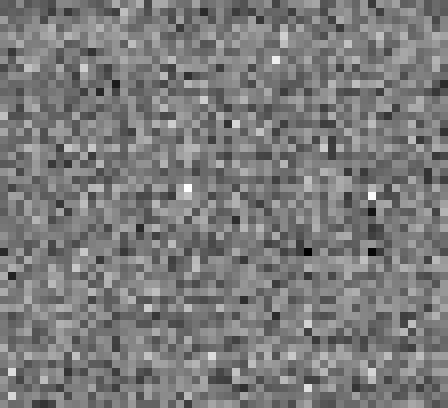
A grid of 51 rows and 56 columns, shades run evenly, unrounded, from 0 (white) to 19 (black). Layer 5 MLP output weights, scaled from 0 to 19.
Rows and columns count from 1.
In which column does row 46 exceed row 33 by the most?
4
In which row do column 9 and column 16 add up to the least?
5
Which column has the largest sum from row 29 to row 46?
47
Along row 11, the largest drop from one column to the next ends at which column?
16
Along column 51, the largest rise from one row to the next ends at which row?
43
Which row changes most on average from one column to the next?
25
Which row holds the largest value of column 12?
7
